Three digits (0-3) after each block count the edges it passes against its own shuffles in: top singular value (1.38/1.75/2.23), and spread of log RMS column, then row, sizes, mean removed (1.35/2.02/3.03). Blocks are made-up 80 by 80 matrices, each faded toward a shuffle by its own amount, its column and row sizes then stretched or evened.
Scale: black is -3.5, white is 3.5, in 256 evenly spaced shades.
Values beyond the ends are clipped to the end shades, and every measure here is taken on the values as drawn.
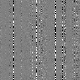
3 3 0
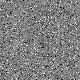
1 0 0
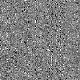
2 2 0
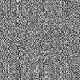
3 2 0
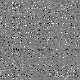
1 1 2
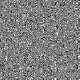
2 1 0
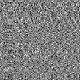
3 0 1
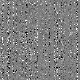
0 3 1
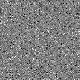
2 0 0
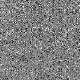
2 1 1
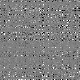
0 2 3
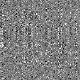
2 2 1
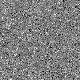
1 0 0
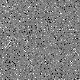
0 1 1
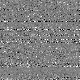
1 0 3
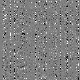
1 3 1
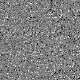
0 1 2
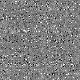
1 1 2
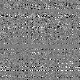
1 2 3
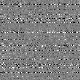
2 1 3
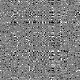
3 2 2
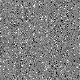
1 2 0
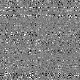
0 2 3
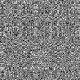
3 0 1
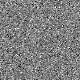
0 0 1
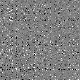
1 2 2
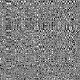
3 2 2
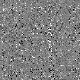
1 2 1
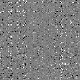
2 2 1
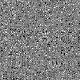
2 1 1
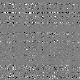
2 2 3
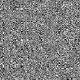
2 2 1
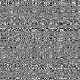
3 0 3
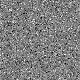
1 0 0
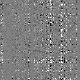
1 3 2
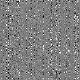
0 3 1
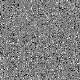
0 1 1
